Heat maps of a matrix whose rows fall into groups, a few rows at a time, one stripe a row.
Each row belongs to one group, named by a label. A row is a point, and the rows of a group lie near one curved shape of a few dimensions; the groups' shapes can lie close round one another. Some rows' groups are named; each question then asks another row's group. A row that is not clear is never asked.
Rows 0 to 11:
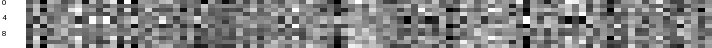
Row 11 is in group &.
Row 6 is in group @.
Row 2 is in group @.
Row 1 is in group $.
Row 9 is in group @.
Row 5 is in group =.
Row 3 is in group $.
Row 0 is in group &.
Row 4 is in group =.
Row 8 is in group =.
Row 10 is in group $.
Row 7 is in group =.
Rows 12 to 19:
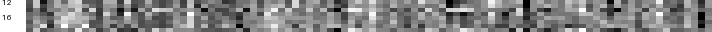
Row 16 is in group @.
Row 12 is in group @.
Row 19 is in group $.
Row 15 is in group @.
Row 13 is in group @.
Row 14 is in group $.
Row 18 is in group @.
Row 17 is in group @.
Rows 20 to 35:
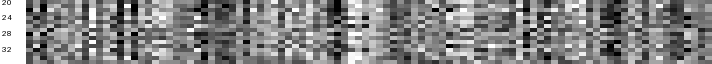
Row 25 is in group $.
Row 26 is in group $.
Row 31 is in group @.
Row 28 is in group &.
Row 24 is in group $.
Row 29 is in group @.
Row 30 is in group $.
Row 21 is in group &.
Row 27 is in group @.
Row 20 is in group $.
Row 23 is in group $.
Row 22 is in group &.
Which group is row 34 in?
&
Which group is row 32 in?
$
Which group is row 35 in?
=
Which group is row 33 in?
$
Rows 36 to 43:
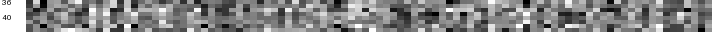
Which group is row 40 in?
=
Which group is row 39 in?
=
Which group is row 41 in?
=
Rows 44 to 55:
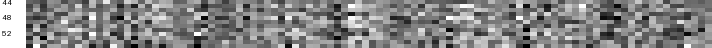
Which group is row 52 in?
$
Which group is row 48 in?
$
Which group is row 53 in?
&
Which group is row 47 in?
$
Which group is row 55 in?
@
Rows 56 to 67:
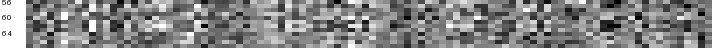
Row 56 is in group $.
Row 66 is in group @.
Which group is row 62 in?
$
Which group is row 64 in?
@
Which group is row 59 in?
@
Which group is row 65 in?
@
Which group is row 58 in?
=
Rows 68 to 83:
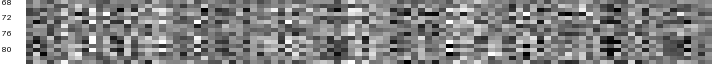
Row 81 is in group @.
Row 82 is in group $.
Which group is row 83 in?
=
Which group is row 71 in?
=
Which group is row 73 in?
$
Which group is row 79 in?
@
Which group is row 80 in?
$
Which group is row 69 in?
$
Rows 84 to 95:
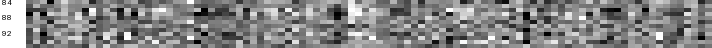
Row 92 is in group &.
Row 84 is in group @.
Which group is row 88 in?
$
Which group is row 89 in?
@
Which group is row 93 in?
@
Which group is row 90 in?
$
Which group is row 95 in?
=
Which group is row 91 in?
@
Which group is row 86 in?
$
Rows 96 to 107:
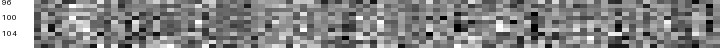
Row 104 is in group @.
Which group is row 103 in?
@
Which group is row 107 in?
$
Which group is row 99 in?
@
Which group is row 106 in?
$
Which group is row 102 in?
@
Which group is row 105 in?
$
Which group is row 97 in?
@
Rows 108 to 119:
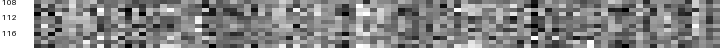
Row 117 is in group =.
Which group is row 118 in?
$
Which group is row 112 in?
@
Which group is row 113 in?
@
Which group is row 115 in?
@
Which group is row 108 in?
@
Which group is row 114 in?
@
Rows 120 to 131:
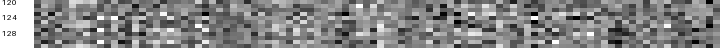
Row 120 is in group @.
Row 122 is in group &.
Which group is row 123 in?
&
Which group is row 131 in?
@
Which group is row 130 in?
$
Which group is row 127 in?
$
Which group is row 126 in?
@
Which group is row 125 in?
@
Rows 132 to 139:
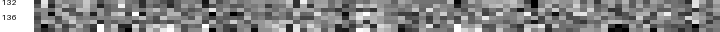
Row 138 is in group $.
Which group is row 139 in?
$
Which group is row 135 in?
&
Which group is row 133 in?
@
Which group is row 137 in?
@
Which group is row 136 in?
=
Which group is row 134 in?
$
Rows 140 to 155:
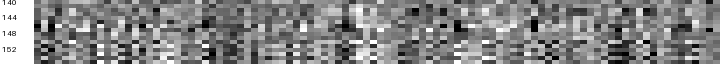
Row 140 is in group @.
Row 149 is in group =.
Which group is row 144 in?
&
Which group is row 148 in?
=
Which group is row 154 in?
=
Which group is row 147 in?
@
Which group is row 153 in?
$
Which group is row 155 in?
$
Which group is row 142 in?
=
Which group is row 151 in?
$
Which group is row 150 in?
=
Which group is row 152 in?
&
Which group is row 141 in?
&
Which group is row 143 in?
=
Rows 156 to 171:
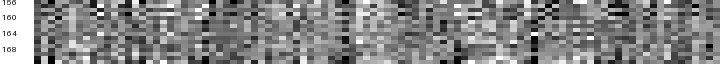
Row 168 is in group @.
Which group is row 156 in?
&
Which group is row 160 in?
@
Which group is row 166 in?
&
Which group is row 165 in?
$
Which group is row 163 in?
&
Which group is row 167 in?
@
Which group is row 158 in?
@
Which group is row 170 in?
@
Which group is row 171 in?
&
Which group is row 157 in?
$
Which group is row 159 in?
$
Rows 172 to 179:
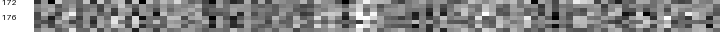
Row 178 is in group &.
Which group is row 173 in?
&
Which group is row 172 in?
&
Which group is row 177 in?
=
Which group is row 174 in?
&
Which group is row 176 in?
&
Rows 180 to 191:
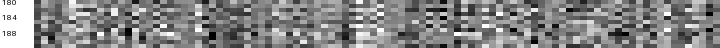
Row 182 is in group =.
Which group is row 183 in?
@
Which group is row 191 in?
=
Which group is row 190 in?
@
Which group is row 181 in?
@
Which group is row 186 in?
=
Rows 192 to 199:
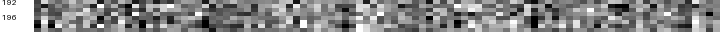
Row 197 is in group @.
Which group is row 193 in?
$
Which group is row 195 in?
@
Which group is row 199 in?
&
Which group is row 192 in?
@
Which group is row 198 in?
&
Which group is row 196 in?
@
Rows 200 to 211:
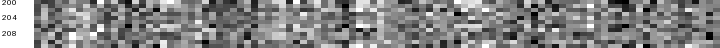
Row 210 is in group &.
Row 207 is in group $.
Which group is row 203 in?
@
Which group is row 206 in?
$
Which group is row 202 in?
=
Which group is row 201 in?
$
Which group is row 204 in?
$
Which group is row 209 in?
@
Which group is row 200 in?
$
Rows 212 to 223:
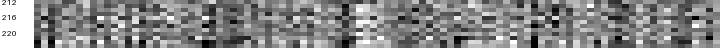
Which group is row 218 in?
@
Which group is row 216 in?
$
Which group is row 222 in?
&
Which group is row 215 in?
=
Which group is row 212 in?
$
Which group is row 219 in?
=
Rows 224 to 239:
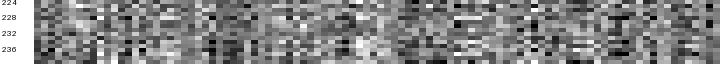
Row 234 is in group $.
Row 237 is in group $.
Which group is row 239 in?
=
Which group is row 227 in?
=
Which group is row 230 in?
@
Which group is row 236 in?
&
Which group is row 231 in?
$
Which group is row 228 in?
$
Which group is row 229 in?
@
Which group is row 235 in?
=
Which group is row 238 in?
=
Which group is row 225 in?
@
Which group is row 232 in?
=
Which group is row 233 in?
@
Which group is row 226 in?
=
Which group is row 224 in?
=
